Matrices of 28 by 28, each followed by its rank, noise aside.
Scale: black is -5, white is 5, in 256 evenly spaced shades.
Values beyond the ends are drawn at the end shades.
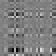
one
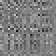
three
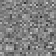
six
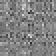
three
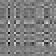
one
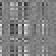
one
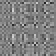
two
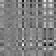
one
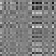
one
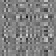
two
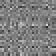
three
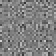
four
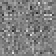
six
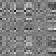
two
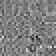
six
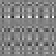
one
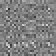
four
